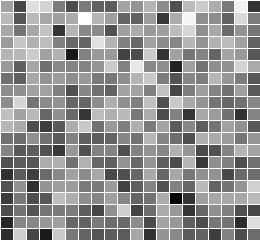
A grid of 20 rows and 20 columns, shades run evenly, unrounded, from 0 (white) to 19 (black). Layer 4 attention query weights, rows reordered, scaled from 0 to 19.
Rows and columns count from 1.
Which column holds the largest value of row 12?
15
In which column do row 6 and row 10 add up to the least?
9
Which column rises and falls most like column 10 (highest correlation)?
17
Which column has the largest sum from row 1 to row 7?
20
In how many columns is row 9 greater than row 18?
5
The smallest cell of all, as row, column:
2, 7
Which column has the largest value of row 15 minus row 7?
3
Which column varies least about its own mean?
18
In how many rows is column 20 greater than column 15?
11
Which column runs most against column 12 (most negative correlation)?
13
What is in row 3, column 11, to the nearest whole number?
6
